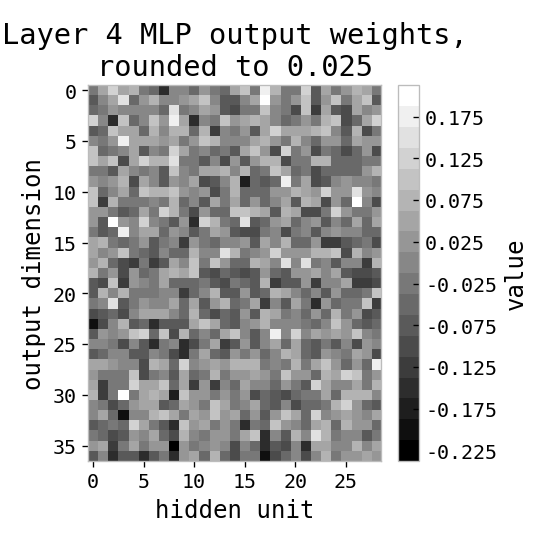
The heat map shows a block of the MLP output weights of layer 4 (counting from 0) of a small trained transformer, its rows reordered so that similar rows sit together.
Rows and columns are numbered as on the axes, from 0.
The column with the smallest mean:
1
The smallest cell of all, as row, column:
35, 8
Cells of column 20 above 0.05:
5
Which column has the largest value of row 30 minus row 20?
9
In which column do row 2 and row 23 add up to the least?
0
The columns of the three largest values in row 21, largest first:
2, 27, 13
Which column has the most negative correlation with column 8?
25
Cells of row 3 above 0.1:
3
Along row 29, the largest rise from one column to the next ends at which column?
22
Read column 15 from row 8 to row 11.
0.075 -0.175 -0.05 -0.05
